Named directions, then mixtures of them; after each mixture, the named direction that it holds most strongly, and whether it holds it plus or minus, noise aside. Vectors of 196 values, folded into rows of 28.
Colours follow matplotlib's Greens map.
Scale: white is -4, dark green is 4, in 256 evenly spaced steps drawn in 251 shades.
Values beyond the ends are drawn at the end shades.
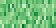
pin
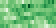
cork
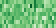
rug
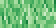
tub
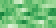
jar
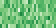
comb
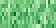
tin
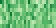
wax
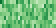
wax, plus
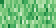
comb, minus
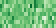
rug, plus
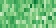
rug, plus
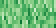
tub, minus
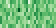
comb, minus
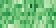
rug, plus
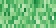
rug, plus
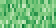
pin, plus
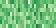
comb, minus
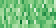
tub, minus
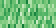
comb, minus
